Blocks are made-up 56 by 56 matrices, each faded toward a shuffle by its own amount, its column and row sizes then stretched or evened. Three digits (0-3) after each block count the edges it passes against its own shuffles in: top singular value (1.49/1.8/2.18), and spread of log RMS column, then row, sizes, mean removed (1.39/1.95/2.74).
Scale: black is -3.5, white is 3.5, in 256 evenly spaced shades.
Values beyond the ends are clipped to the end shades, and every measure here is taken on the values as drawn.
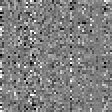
0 3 0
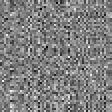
3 2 0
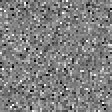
0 0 0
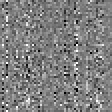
0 3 1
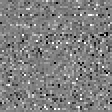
0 0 2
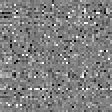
2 0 2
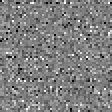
0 0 2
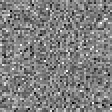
2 0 0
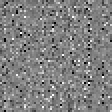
1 2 0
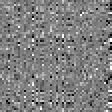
3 3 1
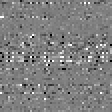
2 1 3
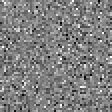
1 1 0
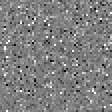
0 1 0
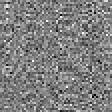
2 1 0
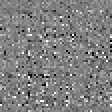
0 2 2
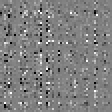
0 3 2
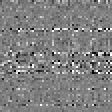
3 1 3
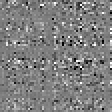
0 3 3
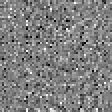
2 1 1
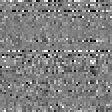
3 0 3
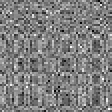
3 0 0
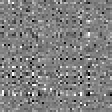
3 2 2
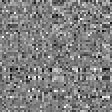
3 0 2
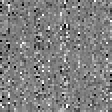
0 3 0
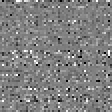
0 2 3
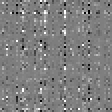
2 3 2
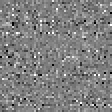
1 1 2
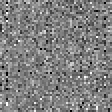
1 2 0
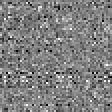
2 1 2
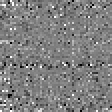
0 1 2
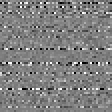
3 0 3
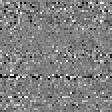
1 1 3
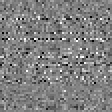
2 0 3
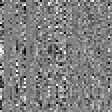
2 3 1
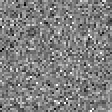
1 0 0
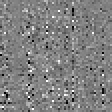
0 2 1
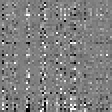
3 3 2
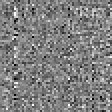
2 2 1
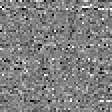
1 0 2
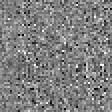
1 2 0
